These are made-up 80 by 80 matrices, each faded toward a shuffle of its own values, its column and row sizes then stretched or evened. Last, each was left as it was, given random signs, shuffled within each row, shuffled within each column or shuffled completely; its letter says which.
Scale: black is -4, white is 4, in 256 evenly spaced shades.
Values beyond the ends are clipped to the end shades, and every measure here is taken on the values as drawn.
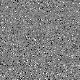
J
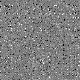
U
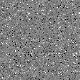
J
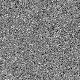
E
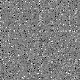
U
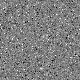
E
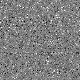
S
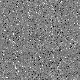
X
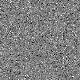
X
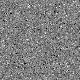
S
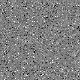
U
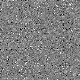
U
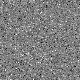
S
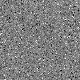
X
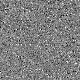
S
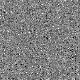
J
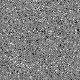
S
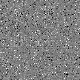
J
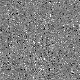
U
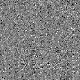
U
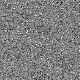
X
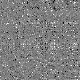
U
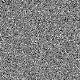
J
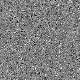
X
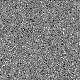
E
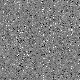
X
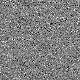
S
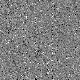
X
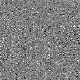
U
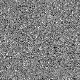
S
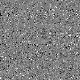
U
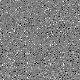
J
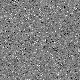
E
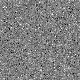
E
